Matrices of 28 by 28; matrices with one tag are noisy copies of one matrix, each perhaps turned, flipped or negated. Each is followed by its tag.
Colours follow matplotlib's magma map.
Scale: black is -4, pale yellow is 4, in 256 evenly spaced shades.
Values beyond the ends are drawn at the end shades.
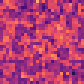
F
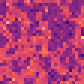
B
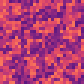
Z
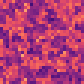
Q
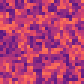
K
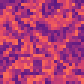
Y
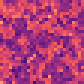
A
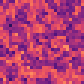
Q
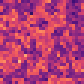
A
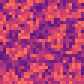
Z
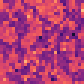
Y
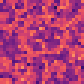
K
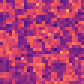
K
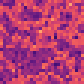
B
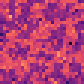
Z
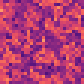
Z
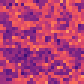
B
